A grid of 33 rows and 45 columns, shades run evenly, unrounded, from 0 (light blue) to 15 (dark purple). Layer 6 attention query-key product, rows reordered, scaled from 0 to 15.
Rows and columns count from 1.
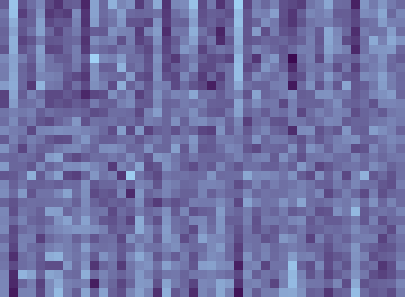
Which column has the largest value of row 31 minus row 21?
2
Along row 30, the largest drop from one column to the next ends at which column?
28
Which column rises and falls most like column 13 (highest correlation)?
22
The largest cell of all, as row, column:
7, 33
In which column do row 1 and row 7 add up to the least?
27
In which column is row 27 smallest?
23
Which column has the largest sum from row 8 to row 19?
24
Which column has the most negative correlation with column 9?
15
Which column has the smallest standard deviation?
45
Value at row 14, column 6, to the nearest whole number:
10
